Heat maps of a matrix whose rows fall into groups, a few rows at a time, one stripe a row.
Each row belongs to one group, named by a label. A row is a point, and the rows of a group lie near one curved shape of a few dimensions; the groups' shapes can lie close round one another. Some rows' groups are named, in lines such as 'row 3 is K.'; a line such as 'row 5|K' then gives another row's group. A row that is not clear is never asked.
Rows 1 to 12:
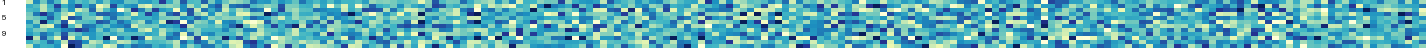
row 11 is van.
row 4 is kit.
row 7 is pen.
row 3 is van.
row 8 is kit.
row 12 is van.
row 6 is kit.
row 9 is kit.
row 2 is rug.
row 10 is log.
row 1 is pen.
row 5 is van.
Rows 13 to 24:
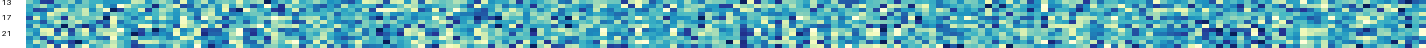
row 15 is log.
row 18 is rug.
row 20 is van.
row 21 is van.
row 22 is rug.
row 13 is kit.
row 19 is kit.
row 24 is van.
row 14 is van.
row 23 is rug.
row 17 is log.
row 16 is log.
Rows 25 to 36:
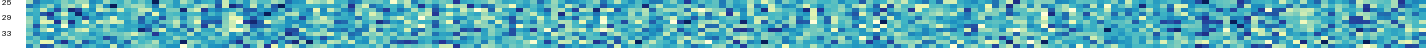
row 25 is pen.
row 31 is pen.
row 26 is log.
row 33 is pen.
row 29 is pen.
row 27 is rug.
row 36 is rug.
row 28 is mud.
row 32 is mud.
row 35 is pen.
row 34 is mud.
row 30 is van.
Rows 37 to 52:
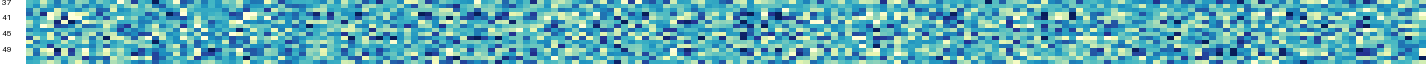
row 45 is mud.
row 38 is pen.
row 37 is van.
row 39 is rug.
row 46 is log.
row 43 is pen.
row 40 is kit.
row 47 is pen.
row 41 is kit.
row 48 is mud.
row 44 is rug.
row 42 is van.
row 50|van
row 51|pen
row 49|van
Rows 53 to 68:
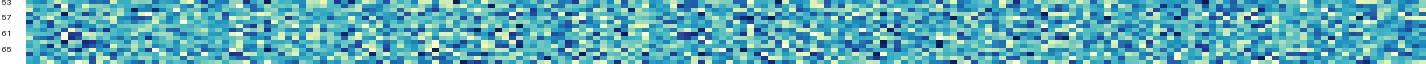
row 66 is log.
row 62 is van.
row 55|van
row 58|rug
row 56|kit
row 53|rug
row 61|van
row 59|kit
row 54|van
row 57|mud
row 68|mud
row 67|rug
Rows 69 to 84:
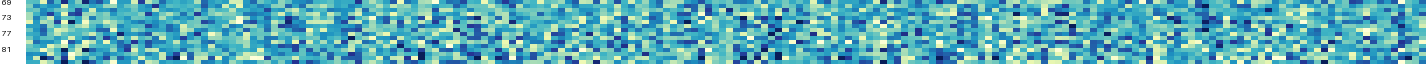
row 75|kit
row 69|pen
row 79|van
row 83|kit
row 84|pen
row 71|mud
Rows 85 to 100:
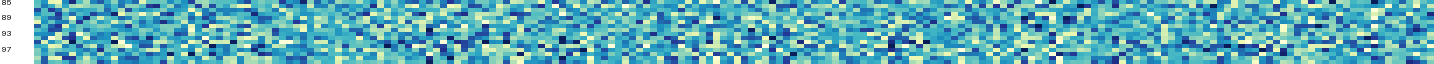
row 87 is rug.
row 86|mud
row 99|pen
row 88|pen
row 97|rug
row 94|pen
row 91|log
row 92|kit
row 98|pen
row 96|van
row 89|van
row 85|pen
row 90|van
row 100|pen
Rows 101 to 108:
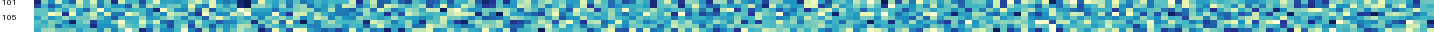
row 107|pen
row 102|log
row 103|mud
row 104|van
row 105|log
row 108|van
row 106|pen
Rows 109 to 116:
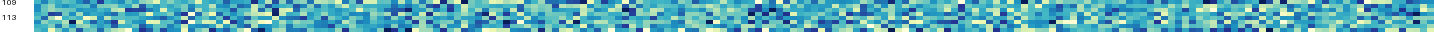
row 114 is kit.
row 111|mud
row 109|rug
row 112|kit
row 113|kit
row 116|van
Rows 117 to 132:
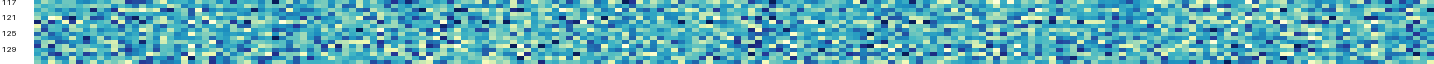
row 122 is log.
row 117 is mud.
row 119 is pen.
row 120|pen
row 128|kit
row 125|kit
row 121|pen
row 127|rug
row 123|pen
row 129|log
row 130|kit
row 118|log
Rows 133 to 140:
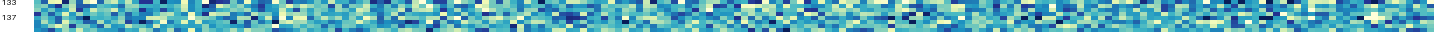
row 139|kit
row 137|rug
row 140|kit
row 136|log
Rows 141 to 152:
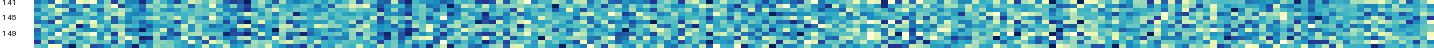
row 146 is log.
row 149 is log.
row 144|mud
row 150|van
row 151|log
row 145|log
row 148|mud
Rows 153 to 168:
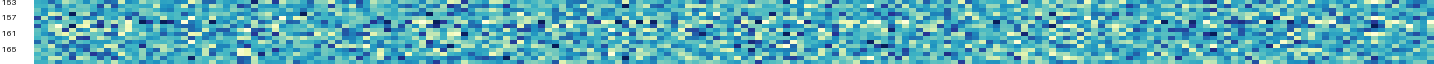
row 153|rug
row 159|kit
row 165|mud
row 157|rug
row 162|van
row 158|van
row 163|kit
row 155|pen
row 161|rug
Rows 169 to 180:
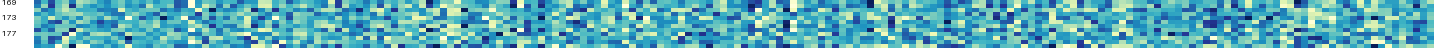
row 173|van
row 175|rug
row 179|rug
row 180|kit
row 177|van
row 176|kit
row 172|mud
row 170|kit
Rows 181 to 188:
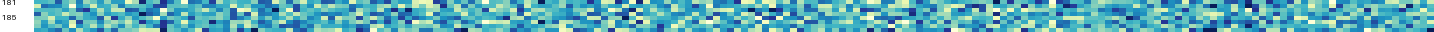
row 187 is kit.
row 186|van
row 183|mud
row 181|van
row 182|pen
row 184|mud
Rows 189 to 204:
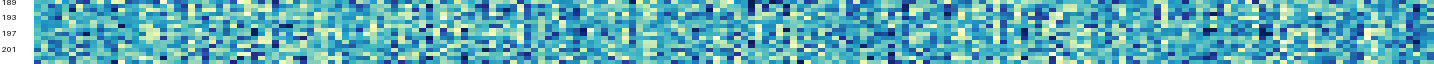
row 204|log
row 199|kit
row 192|pen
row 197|rug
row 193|log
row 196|rug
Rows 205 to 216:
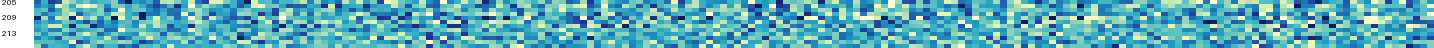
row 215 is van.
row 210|rug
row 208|van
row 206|kit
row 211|pen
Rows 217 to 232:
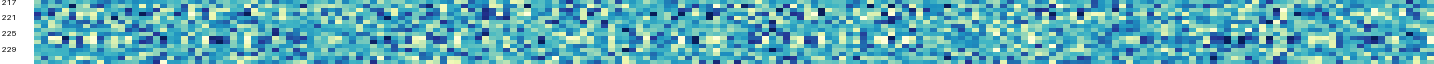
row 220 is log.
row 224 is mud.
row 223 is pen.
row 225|kit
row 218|pen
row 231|mud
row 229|mud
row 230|pen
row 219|log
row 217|pen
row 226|van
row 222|rug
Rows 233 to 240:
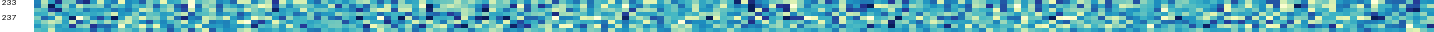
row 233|rug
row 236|rug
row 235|kit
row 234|kit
